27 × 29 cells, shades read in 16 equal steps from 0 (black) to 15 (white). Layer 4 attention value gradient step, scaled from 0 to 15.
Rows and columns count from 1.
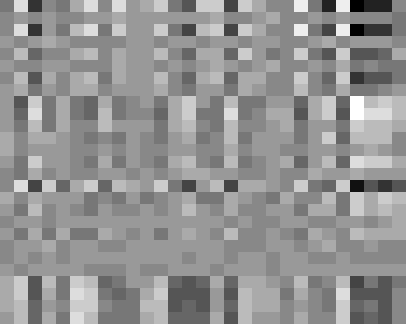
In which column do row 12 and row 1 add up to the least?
26
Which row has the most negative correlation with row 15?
24
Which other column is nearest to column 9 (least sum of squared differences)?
15
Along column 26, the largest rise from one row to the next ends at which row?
17
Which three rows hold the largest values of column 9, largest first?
1, 3, 16
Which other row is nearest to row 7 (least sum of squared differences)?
5
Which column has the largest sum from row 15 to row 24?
4
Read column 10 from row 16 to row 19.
10 9 8 9
